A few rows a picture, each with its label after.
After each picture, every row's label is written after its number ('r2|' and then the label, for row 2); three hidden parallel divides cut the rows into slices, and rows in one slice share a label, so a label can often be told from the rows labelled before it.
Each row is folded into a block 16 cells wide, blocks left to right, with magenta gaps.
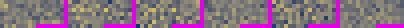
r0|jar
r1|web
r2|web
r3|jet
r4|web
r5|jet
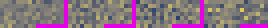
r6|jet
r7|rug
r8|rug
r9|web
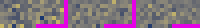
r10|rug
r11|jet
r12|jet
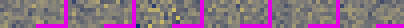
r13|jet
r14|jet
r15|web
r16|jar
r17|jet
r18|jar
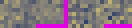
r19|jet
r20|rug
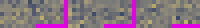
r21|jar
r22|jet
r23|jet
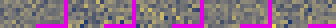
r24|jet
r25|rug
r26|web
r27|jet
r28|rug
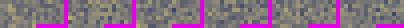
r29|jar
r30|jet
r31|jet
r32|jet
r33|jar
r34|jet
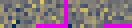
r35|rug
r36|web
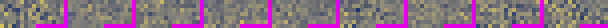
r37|rug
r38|jar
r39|jar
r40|jet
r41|jet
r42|rug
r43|jar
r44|web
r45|web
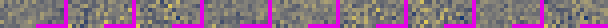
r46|jar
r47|rug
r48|rug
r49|jet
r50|jet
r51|web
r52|web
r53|jet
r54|rug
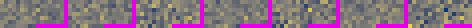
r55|jar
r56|jar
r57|rug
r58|jar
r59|web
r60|jet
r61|rug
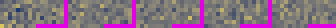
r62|rug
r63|jet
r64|jet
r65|jar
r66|jar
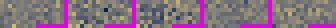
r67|jar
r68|rug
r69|rug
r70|jar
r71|jar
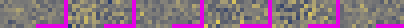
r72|jar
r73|web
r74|jet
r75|rug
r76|rug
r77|jar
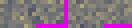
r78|jar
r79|jet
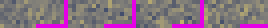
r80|jet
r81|jet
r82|jar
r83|jet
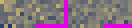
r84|web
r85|jar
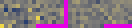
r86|rug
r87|jar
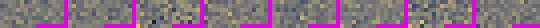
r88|jar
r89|jet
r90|rug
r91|jar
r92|jet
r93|jet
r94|rug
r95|jar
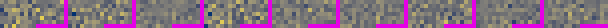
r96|web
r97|web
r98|jet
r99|web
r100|jar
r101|jet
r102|rug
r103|jar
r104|jar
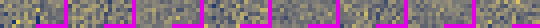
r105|web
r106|web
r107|jar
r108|rug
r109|jet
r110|web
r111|jet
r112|rug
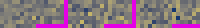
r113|jar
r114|rug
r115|rug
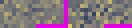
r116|jet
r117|rug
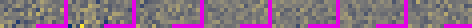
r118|rug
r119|web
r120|jet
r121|jet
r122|jet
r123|jet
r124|jet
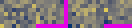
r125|rug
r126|web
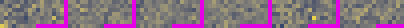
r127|rug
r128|jar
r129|jar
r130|jar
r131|web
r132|jar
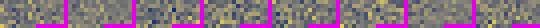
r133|rug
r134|jet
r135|rug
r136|web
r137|web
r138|rug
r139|jar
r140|web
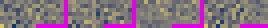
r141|rug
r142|web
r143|jet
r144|rug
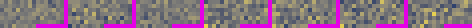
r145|jar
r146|web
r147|jet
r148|rug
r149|rug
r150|rug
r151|web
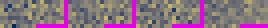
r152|rug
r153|rug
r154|rug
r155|jet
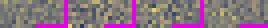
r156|jar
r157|rug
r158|web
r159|jar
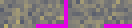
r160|jar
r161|jar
